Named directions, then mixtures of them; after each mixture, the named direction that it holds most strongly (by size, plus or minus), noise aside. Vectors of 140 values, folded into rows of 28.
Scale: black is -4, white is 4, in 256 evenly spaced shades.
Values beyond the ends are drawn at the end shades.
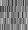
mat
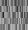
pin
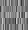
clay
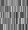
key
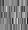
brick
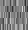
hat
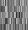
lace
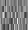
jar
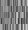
key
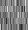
hat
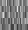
pin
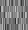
clay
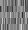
clay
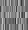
clay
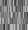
pin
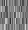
lace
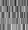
pin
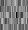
key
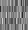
clay
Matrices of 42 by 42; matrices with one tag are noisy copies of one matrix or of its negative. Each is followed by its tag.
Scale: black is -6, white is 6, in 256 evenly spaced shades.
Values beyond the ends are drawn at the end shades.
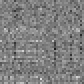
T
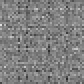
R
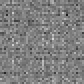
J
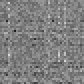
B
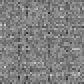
R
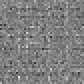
R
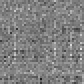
T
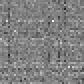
B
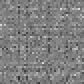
R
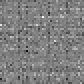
R
